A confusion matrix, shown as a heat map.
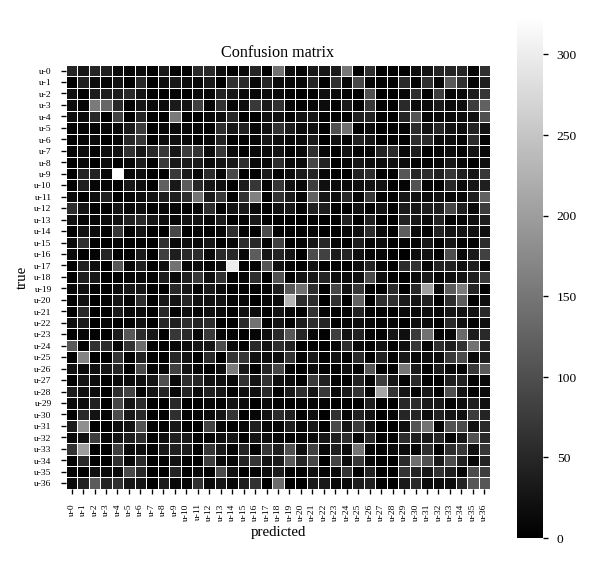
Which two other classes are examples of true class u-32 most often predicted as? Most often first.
u-35, u-2
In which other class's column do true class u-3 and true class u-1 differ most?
u-2
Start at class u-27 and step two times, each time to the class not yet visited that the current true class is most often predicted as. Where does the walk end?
u-21
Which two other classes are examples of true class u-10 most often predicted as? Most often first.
u-8, u-30
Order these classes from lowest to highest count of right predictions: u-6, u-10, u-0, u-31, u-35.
u-0, u-6, u-35, u-10, u-31
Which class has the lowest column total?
u-7
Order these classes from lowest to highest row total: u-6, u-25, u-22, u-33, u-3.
u-6, u-22, u-25, u-3, u-33
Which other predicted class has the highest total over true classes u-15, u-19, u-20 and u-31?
u-34
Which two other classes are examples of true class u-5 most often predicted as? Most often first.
u-24, u-23
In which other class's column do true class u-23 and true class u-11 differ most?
u-16
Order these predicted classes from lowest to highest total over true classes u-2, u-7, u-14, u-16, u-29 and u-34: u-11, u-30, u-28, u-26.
u-28, u-11, u-26, u-30
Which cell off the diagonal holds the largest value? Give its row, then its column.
u-9, u-4
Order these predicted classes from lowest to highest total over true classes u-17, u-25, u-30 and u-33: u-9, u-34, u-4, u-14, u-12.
u-12, u-34, u-9, u-4, u-14
